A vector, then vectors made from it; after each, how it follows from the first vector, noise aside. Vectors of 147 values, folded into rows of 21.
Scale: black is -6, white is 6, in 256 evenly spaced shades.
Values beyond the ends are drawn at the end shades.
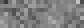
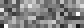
reversed, scaled up.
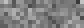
negated.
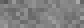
shrunk.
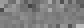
reversed, negated, partly zeroed.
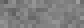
shrunk.
